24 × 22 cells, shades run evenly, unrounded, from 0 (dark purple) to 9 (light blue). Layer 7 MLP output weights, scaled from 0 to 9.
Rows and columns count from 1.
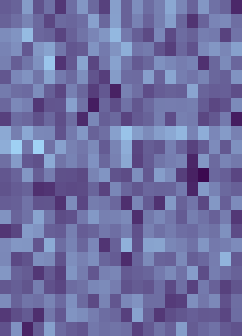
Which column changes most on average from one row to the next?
19
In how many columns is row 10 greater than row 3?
17
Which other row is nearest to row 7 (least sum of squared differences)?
22
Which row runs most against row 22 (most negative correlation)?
2
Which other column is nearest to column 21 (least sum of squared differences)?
14
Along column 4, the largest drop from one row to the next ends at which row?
12
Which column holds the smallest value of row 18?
10
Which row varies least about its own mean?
21
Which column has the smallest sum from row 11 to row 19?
18
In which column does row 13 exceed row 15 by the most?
15
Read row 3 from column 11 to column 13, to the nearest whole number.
8 5 4
